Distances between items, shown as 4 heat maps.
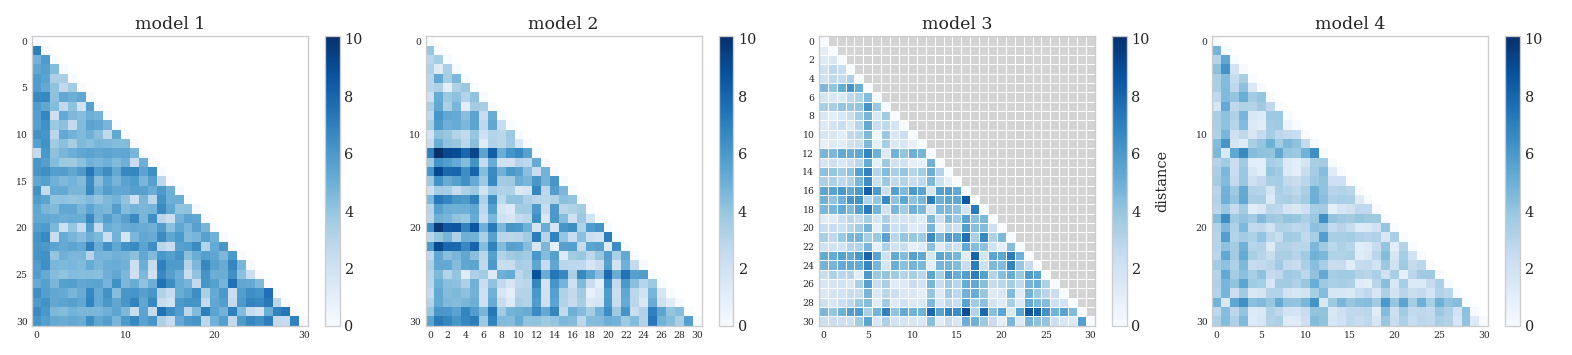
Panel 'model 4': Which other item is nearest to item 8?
9
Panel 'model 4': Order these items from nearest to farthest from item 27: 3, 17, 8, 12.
8, 17, 3, 12
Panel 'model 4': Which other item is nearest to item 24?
15
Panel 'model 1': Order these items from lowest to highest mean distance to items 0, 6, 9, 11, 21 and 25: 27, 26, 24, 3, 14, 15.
24, 3, 26, 15, 27, 14
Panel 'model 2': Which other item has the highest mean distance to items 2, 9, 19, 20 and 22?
1
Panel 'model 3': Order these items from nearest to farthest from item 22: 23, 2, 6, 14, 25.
6, 2, 14, 25, 23
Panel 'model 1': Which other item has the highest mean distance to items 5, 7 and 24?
14
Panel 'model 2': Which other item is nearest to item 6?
11
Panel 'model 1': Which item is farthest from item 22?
26
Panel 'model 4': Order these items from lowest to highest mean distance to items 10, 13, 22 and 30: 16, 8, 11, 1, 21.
8, 16, 21, 11, 1
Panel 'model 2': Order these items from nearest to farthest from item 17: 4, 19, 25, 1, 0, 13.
13, 19, 0, 4, 25, 1
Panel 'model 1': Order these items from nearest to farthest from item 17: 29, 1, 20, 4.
29, 4, 20, 1
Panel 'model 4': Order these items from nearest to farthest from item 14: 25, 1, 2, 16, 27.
27, 2, 16, 25, 1
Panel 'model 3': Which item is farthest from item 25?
17
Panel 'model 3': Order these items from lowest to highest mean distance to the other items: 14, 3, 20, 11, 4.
11, 20, 3, 4, 14
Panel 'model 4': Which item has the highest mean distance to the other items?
1
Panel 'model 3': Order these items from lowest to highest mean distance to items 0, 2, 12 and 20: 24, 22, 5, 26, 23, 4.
22, 26, 4, 24, 23, 5
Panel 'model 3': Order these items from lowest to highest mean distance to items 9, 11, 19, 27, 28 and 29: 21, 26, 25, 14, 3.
26, 3, 21, 25, 14
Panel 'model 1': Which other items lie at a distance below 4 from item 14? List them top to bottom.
15, 19, 22, 27, 28, 30
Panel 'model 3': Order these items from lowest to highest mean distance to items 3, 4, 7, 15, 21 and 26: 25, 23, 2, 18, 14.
2, 25, 14, 18, 23
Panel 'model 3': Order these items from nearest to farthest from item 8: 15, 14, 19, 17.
19, 15, 14, 17
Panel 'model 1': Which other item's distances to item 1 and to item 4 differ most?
9
